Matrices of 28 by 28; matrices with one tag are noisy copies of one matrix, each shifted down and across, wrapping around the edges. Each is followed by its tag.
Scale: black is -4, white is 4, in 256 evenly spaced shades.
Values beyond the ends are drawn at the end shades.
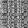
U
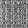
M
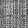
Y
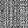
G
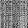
Y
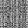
G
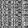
U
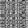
U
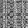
U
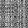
G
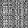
G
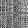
Y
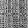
Y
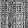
Y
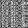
U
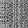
G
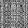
G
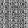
M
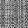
G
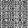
M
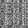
U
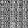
M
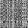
G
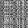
G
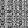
U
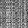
G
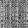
Y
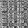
U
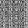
M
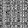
U
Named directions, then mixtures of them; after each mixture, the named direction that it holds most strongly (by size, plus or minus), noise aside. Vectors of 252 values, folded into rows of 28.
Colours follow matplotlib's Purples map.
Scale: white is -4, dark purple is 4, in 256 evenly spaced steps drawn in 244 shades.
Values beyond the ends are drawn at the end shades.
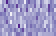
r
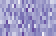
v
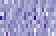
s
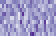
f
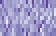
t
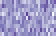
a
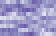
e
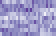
e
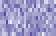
r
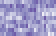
e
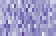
v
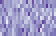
t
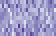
r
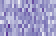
v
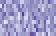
f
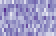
s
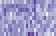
s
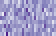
s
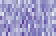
v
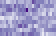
e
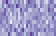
r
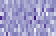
s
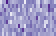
r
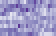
e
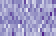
t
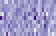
s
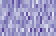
a
